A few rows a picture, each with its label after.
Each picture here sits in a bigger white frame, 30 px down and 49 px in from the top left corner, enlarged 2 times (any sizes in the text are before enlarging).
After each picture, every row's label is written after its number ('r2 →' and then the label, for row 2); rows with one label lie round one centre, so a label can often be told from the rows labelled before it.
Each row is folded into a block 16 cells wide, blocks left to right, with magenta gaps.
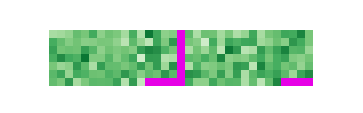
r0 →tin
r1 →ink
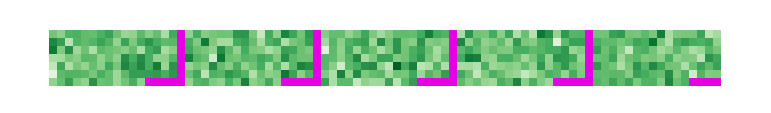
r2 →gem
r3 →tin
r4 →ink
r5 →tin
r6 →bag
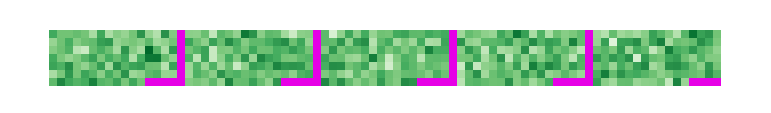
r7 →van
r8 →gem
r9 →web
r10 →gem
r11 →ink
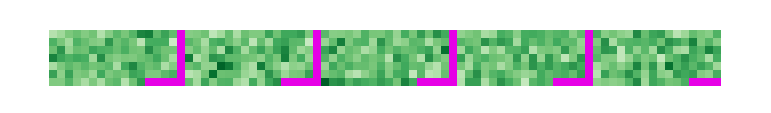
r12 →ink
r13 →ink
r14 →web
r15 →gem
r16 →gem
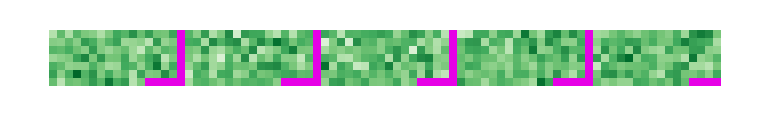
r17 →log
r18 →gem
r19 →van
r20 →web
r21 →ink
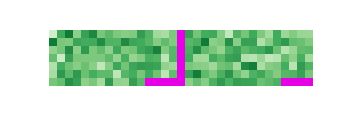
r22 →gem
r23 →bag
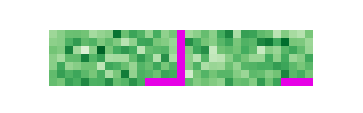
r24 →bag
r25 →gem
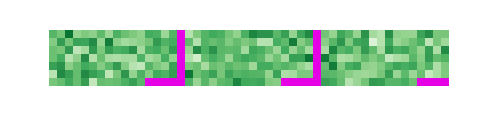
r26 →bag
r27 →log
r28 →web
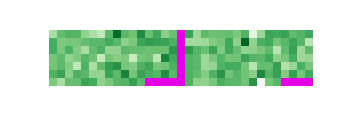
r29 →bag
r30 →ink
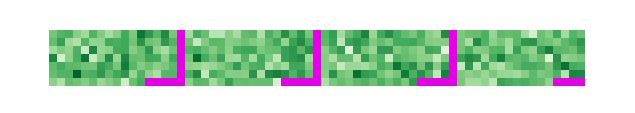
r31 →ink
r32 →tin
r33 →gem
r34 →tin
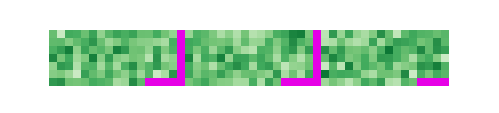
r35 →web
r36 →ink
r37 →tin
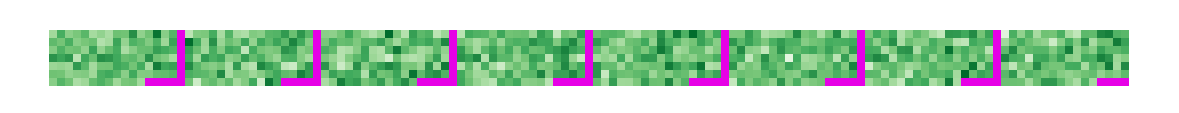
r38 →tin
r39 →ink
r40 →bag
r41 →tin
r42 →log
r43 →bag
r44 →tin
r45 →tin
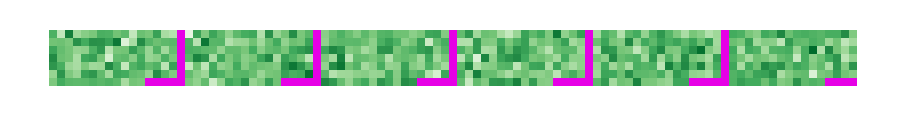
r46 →bag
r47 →tin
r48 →web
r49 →log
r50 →gem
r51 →van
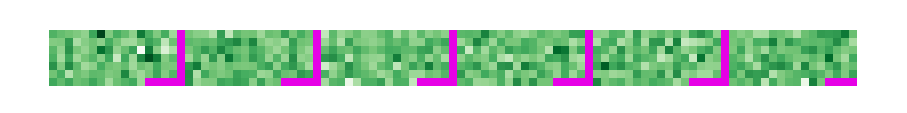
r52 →van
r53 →log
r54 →tin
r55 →van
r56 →web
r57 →ink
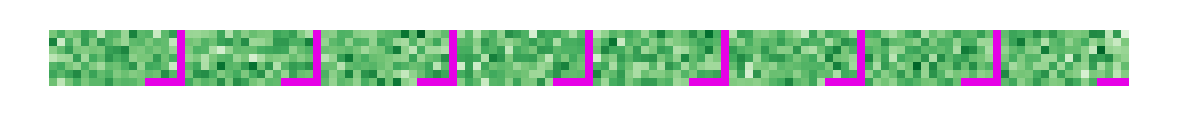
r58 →log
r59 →bag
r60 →log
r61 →tin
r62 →log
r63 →tin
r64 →van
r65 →van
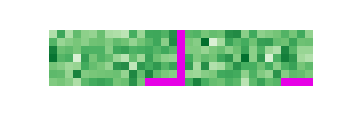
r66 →tin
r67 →van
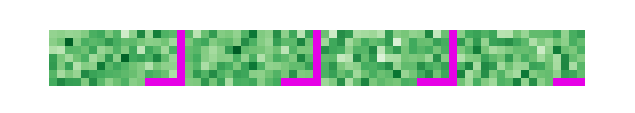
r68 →van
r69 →bag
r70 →bag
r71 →log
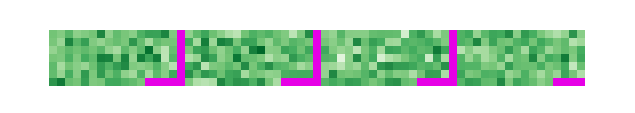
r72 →van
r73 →log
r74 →bag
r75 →van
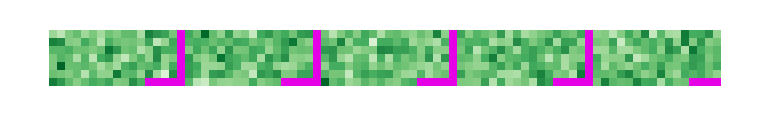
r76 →web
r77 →ink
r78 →web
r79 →ink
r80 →van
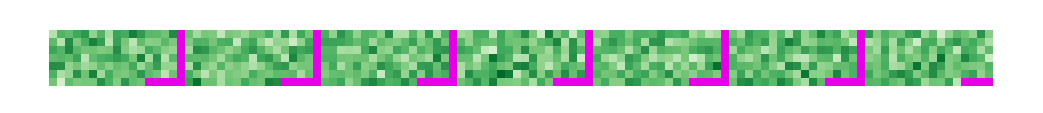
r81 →log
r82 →web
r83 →bag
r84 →bag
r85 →bag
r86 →bag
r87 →van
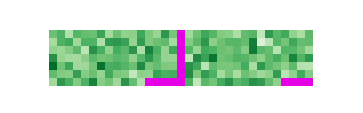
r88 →van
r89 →log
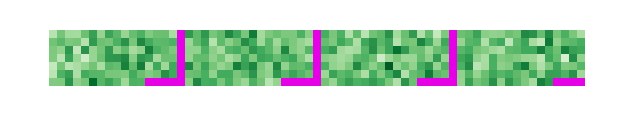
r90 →gem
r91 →van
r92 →bag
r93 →bag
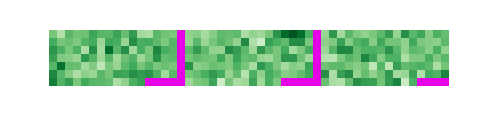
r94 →web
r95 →ink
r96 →log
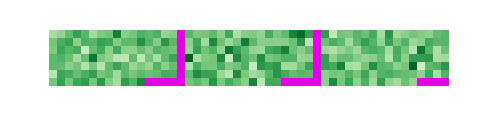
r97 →bag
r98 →ink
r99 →van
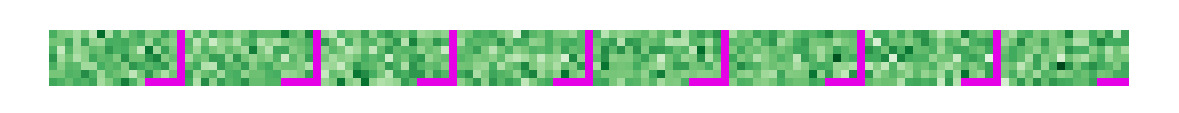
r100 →van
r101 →log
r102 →gem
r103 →bag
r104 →web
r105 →web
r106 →tin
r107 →bag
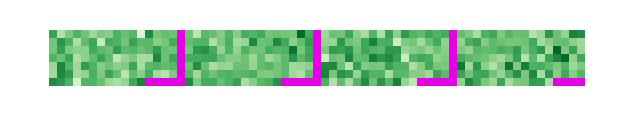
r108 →web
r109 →web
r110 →log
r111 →van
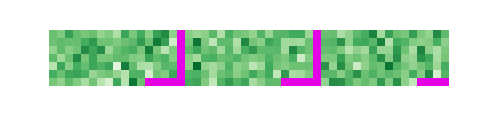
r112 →ink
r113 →web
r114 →van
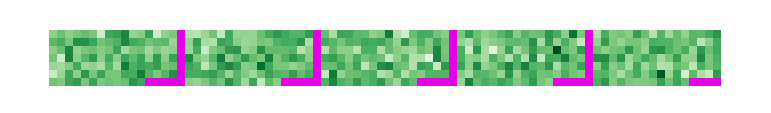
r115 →gem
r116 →ink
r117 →bag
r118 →van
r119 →web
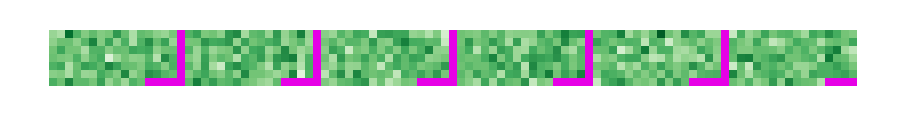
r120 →bag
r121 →van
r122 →gem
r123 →ink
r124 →bag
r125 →tin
